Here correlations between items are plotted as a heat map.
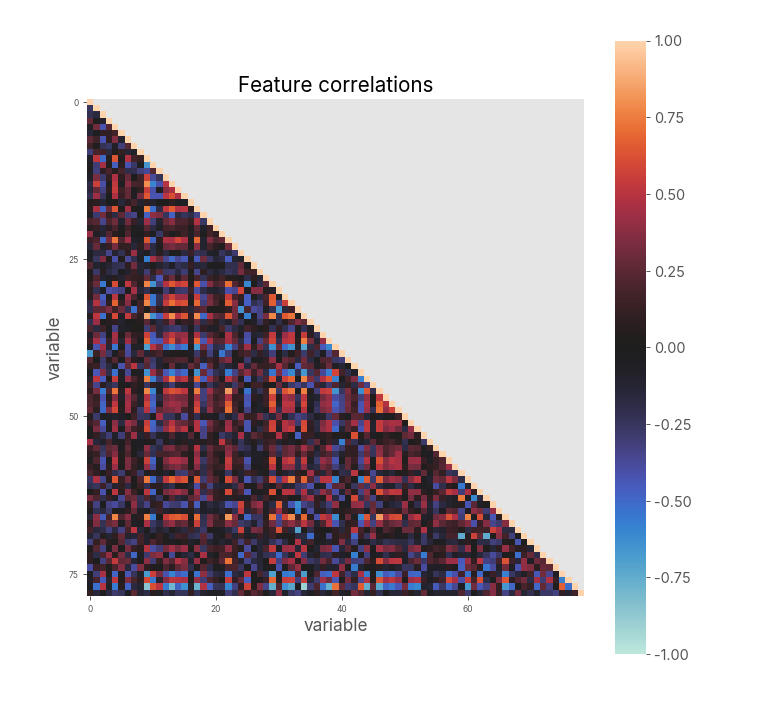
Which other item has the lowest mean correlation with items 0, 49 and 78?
40
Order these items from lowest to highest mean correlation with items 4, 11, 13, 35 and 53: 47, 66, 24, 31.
24, 47, 31, 66
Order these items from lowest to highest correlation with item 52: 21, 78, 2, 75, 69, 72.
75, 2, 72, 78, 69, 21
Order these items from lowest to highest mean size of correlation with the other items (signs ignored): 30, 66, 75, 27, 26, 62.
26, 27, 30, 62, 75, 66
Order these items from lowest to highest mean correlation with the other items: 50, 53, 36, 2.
2, 36, 50, 53
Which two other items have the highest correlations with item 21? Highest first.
54, 0
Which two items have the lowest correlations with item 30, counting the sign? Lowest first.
33, 72
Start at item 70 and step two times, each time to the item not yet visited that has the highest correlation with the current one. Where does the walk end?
72
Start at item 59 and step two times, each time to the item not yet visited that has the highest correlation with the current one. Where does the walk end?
42
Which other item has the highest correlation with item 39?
77
